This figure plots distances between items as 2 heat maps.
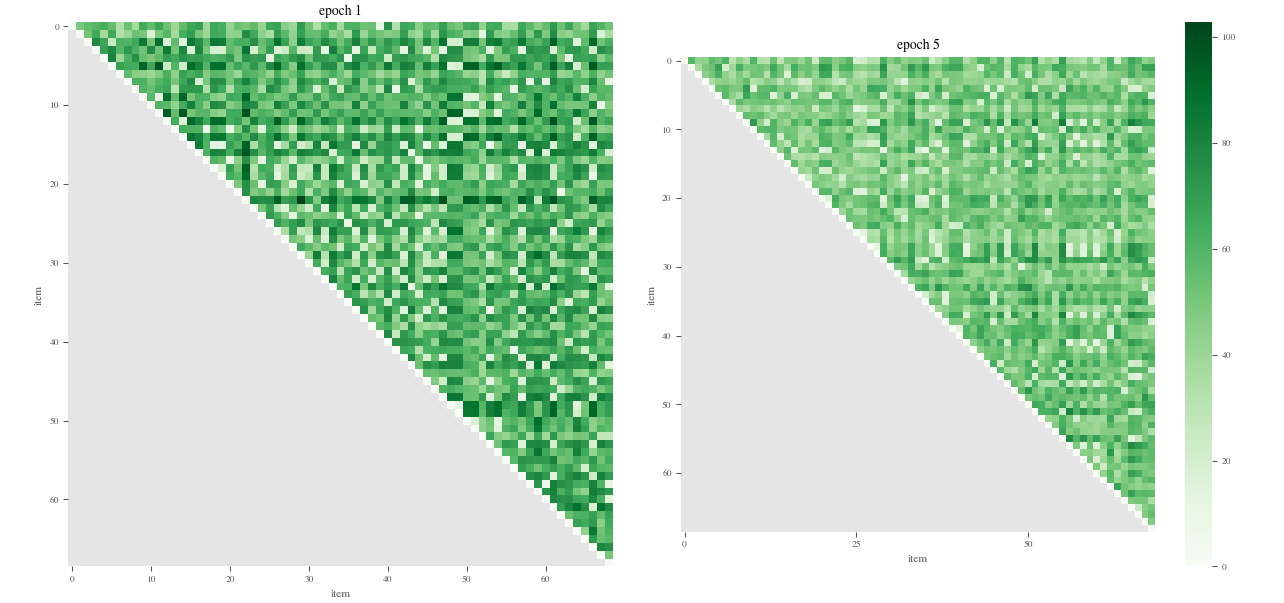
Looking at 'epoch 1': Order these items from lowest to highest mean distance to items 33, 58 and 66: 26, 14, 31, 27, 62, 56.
26, 27, 56, 31, 62, 14
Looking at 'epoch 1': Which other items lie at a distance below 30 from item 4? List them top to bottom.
25, 35, 40, 63
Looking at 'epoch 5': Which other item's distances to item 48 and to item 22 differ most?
53
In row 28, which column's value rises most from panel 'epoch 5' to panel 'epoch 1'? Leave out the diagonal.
9
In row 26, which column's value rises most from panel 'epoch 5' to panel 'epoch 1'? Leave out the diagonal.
12
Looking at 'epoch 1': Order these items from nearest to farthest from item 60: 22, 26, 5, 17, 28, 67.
28, 17, 67, 5, 26, 22
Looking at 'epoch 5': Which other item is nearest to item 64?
48
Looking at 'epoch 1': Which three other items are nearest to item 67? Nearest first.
10, 1, 52
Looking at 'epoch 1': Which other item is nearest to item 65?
31
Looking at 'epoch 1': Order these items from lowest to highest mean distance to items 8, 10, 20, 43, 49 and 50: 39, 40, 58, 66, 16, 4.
39, 58, 16, 4, 40, 66
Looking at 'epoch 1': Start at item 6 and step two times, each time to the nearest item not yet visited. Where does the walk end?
0
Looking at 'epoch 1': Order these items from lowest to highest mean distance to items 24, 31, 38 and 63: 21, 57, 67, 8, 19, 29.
8, 21, 67, 19, 57, 29
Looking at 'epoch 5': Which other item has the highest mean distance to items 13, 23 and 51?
9
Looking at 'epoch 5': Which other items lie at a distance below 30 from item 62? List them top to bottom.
24, 39, 40
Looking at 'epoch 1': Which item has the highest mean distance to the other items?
22
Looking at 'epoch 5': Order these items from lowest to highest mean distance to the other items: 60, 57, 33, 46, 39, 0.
60, 0, 57, 46, 39, 33
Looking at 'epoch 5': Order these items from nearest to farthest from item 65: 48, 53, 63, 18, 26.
18, 48, 26, 53, 63
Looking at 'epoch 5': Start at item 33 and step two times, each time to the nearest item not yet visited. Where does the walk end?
32
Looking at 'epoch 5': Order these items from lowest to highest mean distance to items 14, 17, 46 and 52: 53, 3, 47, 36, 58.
3, 36, 47, 53, 58
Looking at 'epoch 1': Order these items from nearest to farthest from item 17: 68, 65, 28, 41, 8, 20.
20, 28, 41, 8, 65, 68
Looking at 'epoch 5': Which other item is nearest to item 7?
25
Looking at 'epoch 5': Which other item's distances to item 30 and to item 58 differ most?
49
